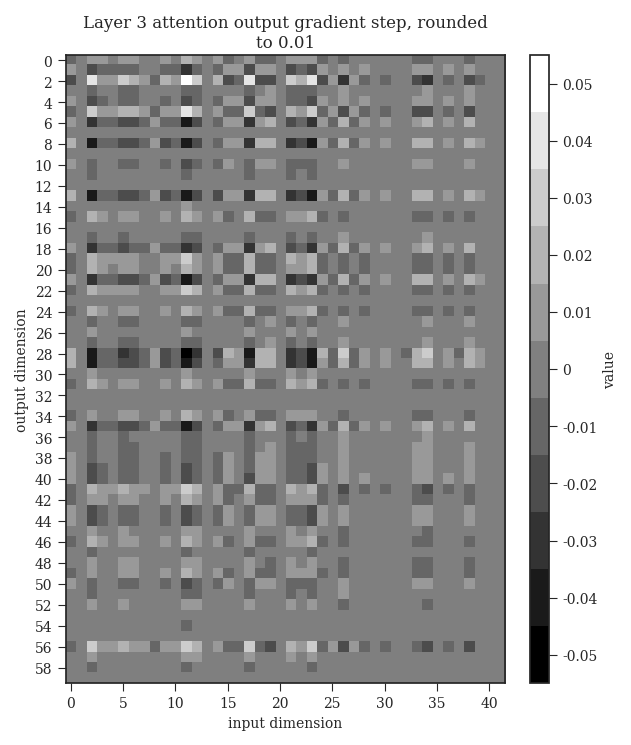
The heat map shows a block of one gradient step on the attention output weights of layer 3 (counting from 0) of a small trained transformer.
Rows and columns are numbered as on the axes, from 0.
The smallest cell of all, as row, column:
28, 11
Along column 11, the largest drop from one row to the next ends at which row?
6
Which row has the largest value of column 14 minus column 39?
2
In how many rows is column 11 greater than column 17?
11
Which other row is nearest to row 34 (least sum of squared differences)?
49
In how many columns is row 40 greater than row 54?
11
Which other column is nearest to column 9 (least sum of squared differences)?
22
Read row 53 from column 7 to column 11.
0 0 0 0 0
